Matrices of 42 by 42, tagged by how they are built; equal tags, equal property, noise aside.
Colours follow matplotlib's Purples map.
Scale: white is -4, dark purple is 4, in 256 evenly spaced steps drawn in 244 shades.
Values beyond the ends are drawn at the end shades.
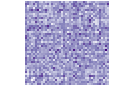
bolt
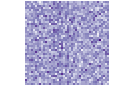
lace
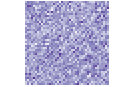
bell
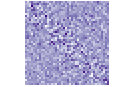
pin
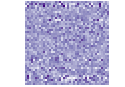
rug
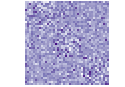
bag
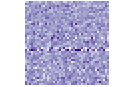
rug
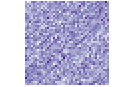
bell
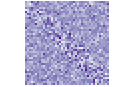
pin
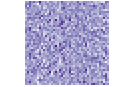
lace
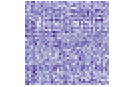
bolt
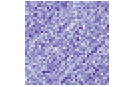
bell
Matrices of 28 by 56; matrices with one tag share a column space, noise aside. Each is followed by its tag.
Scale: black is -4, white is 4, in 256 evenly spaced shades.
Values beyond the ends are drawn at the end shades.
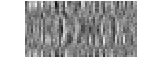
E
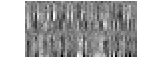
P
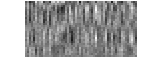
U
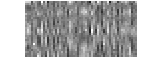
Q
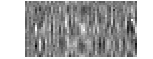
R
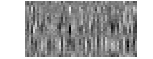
R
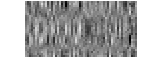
E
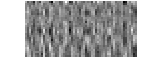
Q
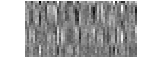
U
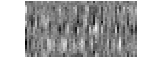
R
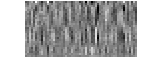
U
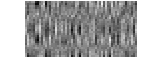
E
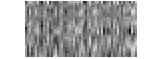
Q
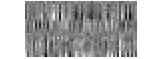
P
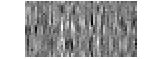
R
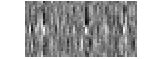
R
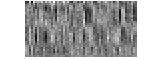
U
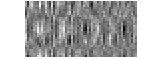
E
